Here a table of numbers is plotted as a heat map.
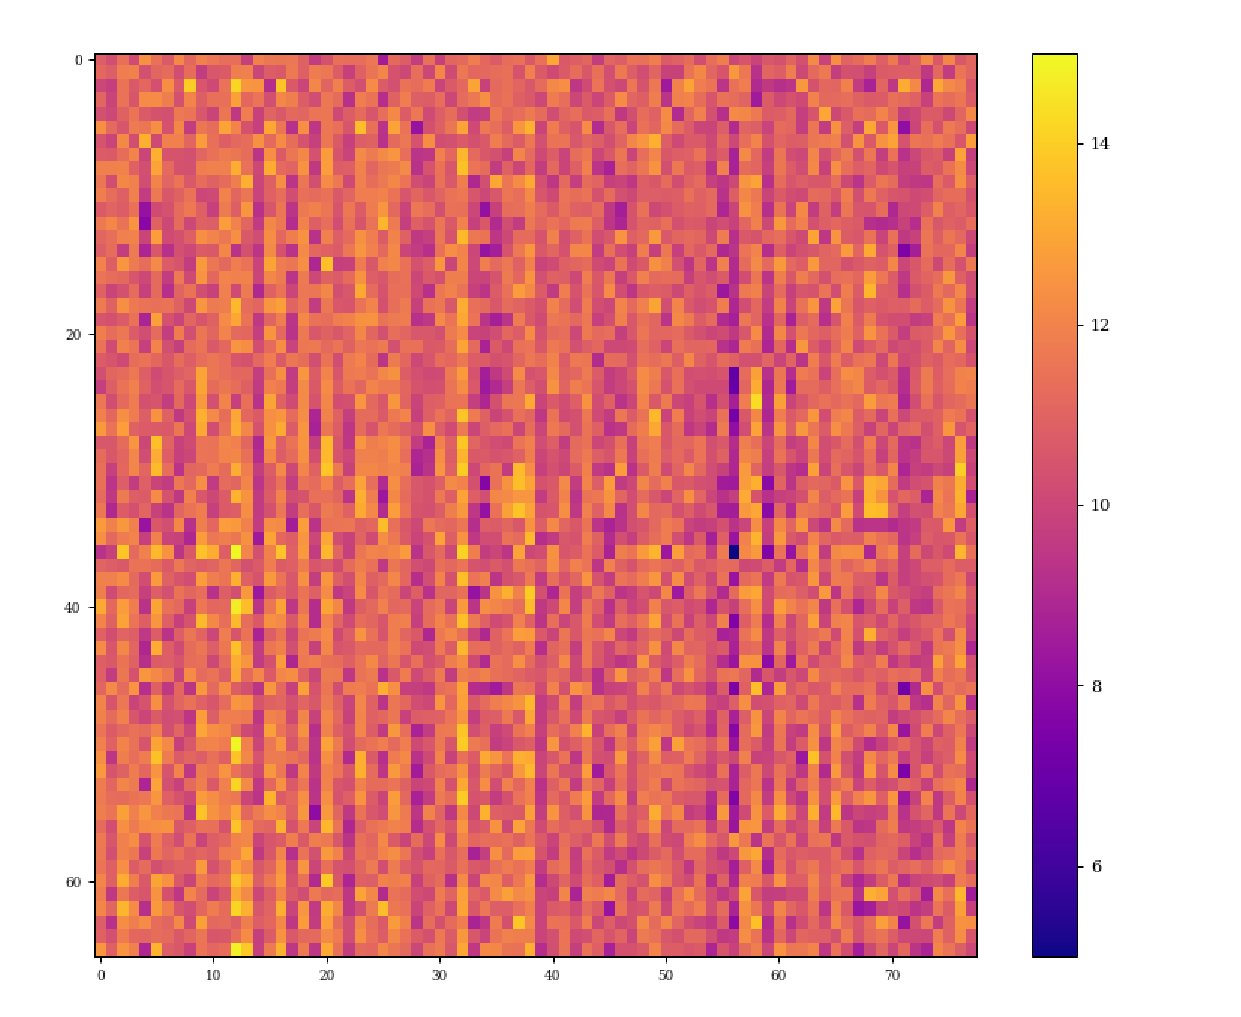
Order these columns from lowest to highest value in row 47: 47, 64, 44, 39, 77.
77, 39, 47, 64, 44
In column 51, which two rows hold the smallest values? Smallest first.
39, 4
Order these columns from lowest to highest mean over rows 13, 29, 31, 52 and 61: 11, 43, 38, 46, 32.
46, 11, 43, 38, 32
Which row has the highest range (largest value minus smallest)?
36
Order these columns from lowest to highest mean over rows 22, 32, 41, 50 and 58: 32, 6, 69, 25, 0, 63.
25, 69, 6, 0, 63, 32
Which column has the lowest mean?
56
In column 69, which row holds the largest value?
33
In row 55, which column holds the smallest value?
19
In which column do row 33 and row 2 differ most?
68
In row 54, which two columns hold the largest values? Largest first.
32, 15
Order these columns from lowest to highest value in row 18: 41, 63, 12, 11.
41, 11, 63, 12
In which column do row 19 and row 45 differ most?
4
